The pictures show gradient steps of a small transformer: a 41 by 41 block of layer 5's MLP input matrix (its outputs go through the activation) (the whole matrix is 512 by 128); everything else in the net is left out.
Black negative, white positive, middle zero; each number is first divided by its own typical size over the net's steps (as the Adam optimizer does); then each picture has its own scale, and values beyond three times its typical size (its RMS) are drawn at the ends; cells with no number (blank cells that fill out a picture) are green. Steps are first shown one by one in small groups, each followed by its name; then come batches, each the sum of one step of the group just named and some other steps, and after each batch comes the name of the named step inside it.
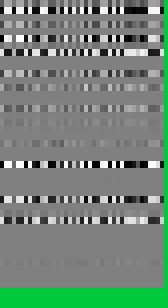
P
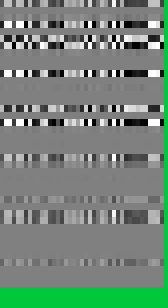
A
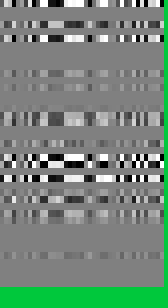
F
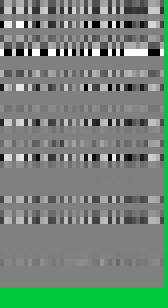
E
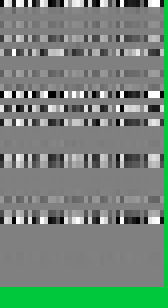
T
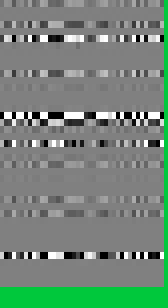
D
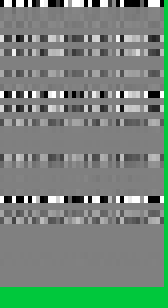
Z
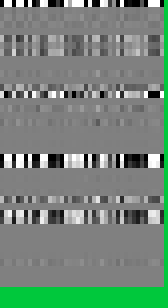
Z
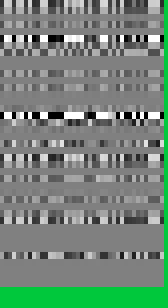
D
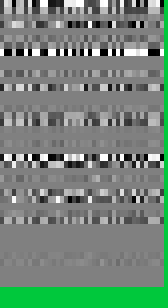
E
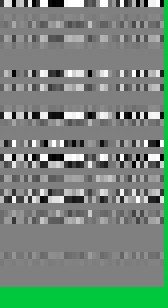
F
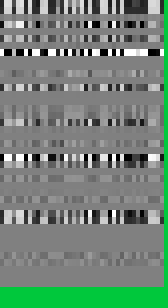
E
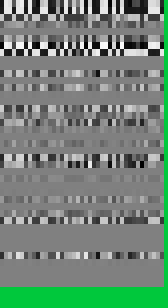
P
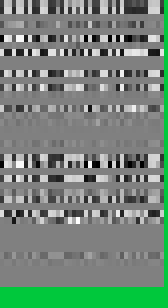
P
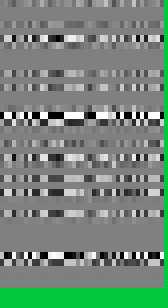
D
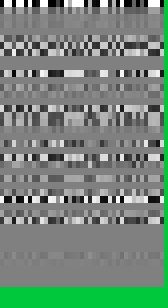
Z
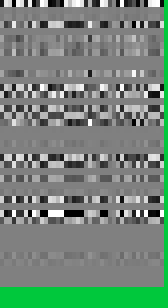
Z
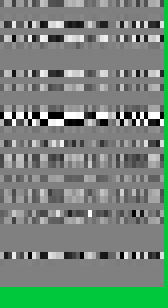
D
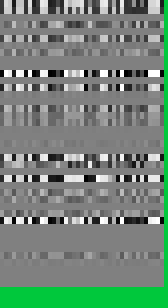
F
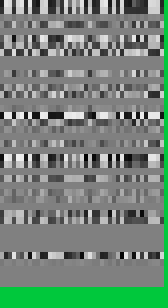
D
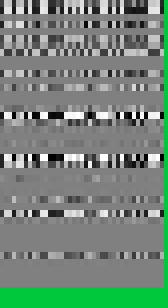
P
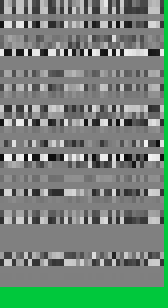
E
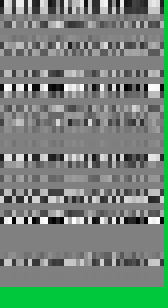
T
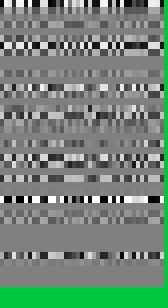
Z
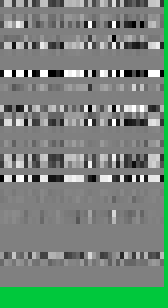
A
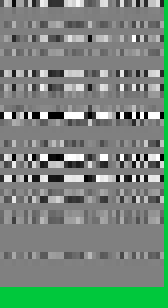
F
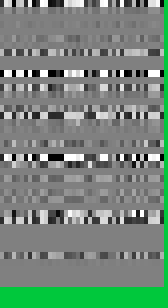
F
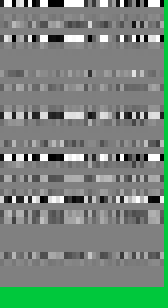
F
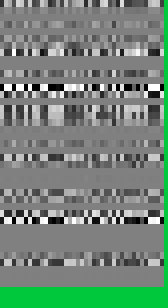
Z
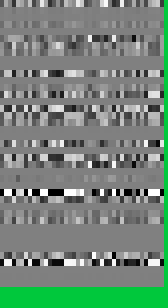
T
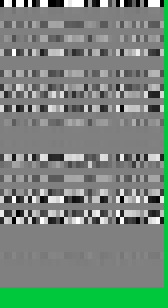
Z
